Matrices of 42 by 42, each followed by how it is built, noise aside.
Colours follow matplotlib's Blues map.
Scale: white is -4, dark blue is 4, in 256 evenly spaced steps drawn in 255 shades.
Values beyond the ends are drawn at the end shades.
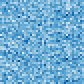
repeating rows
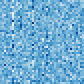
uneven columns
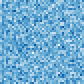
repeating rows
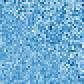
upper triangular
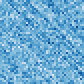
Toeplitz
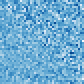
upper triangular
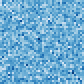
diagonal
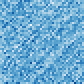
Hankel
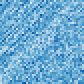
Hankel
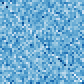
diagonal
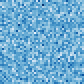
repeating rows
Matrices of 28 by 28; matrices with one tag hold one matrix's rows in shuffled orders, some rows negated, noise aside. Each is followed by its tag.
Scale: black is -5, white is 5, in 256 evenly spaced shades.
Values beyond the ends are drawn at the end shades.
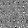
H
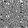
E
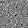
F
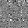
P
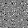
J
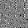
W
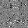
P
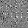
F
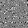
J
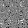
E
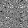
E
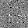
P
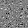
E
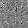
F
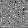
H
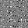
P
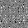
H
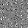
F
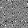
J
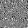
J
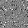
J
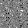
E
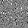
F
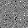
W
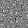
F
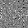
H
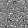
P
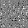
H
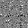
E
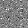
E
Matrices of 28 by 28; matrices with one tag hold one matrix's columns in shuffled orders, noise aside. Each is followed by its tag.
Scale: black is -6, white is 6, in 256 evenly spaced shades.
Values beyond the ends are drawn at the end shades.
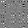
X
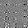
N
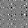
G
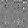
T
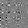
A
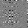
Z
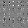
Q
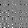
N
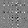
A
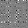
Z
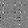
A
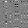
X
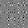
A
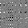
A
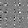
A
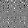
T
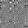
T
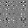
Q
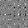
G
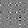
A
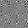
X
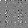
Z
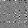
Z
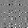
N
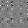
Q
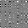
X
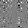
T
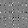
A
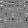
Q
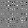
Q
